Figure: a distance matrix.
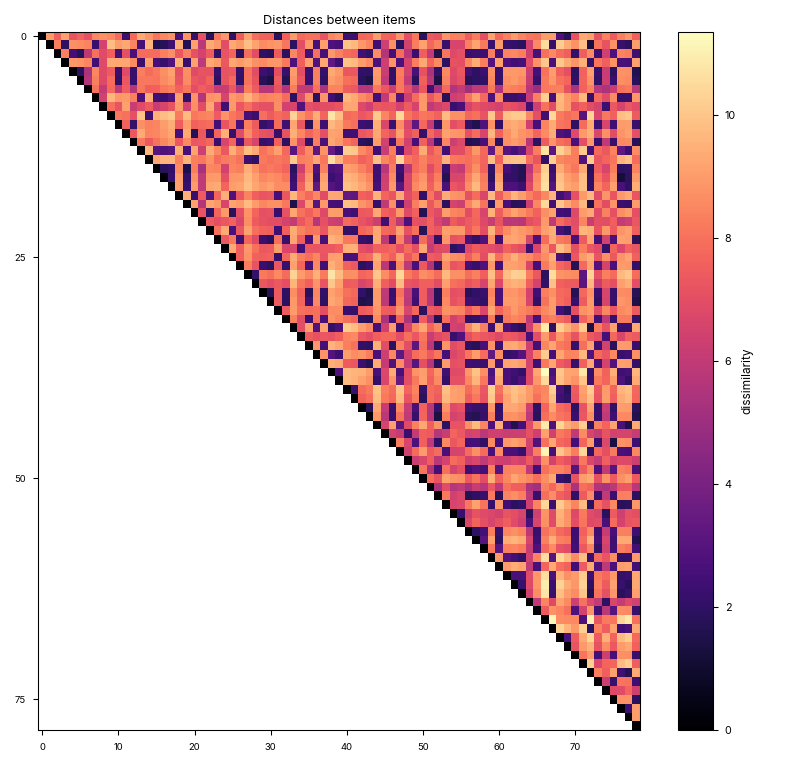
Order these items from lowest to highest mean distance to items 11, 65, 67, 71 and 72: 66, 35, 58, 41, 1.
1, 58, 35, 41, 66
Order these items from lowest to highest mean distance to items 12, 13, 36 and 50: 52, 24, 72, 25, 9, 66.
72, 52, 25, 24, 9, 66
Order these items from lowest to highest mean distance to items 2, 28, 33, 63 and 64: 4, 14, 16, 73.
16, 73, 4, 14
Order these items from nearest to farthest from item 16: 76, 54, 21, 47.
76, 47, 21, 54
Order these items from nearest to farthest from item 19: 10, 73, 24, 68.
24, 73, 10, 68
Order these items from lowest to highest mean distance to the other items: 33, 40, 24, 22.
33, 24, 22, 40
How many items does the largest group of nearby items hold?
26
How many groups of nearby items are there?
7
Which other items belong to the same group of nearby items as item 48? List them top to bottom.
21, 45
